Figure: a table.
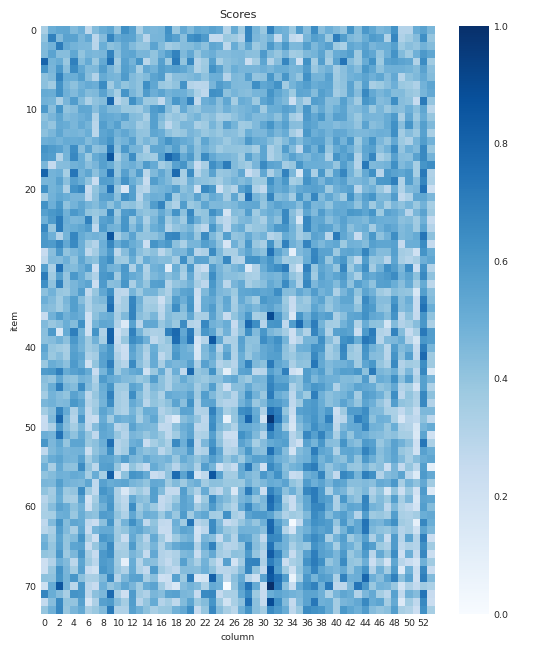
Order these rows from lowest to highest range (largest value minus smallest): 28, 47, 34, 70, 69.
47, 34, 28, 69, 70
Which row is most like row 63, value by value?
50
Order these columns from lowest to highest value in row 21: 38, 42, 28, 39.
38, 39, 42, 28
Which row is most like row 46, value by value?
42
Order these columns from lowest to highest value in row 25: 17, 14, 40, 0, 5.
17, 14, 40, 5, 0
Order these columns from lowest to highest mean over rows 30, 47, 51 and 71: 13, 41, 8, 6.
6, 13, 8, 41
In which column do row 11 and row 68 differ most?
31
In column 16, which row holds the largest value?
22
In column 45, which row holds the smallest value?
67
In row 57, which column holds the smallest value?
7
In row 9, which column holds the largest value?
9
